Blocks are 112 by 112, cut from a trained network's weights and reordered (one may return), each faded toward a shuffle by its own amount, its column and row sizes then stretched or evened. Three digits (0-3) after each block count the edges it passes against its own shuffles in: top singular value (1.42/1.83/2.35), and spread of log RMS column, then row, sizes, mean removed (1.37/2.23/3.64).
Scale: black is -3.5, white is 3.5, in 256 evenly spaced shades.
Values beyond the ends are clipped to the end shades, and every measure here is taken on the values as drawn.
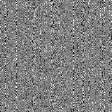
0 3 0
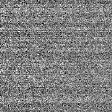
2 2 0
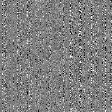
0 3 0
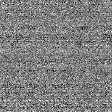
1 1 2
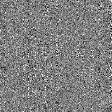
0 2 1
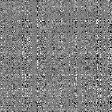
1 3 2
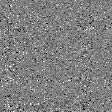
1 2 1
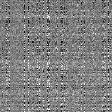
3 3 0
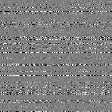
3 0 3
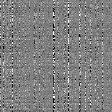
2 3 0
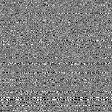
3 0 3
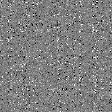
0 2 1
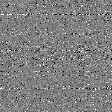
2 1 2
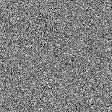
1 1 0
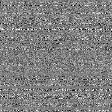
0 0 3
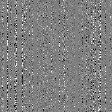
1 3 0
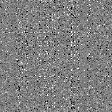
2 2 1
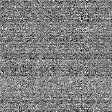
2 2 1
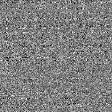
0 1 2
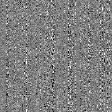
0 3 0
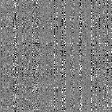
0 3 2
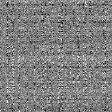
2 3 1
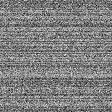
3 0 0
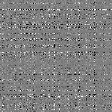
1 2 3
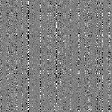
3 3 1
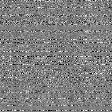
1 0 3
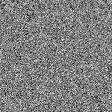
1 0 0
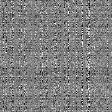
2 3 0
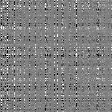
3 3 2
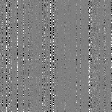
2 3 1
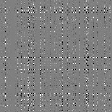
3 3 2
